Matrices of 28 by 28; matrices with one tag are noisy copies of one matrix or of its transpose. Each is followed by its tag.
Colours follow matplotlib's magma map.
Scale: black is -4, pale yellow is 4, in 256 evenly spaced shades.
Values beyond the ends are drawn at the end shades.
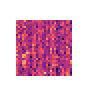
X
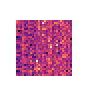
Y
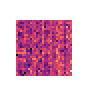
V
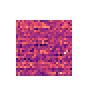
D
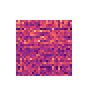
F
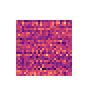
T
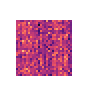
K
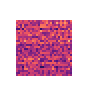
F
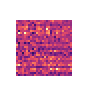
K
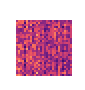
F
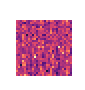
X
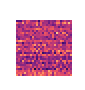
T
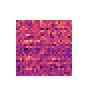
F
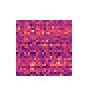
K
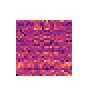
V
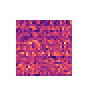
Y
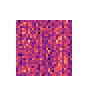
K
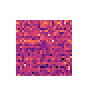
F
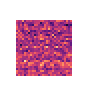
V
